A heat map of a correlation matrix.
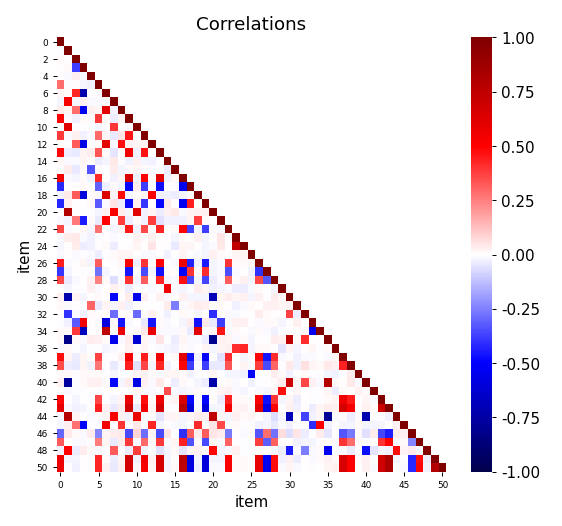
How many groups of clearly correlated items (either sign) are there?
7
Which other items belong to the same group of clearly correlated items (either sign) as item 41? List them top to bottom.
14, 29
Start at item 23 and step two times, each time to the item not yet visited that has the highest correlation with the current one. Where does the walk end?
36
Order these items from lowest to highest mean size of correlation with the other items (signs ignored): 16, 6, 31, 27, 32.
31, 32, 6, 27, 16
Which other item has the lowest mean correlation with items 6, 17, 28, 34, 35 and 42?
3
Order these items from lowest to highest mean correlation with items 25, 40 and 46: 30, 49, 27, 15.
49, 15, 27, 30
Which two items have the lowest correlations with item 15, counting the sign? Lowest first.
4, 31
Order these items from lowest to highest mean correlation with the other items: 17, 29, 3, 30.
17, 3, 30, 29
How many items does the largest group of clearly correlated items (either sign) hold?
20
